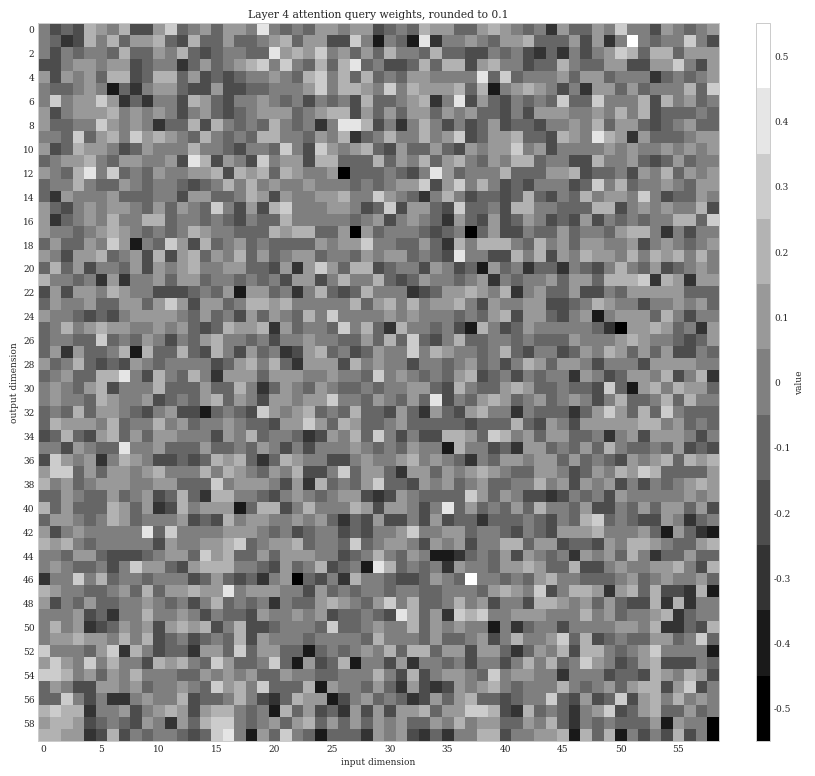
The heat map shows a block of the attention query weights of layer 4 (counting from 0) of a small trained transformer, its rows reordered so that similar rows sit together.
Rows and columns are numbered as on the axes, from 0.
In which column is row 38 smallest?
23
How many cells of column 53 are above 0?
26
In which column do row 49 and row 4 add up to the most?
38
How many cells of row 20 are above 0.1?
6
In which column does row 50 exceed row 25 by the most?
50
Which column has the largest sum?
36
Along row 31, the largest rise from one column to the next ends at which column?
34
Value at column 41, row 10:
0.3
